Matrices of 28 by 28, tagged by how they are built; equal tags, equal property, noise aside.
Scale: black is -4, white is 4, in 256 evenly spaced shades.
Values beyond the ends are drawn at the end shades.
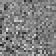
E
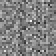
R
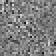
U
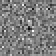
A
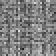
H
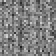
H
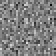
A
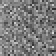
R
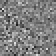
E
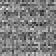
H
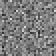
R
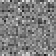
A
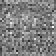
H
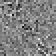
U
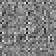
A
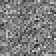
R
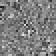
U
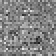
A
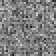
H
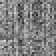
H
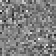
U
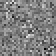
U
